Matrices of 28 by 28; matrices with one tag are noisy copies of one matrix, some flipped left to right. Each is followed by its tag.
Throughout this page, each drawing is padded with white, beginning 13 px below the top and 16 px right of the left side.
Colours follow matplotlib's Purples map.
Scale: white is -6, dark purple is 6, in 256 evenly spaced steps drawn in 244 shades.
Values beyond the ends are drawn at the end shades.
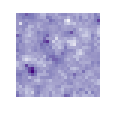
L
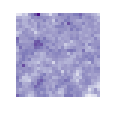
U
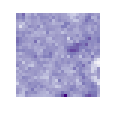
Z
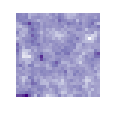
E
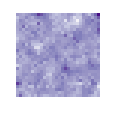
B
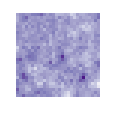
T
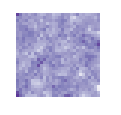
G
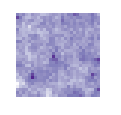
T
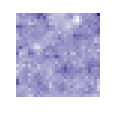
B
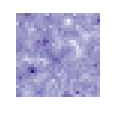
L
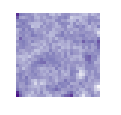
G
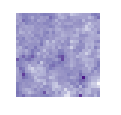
T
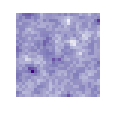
L
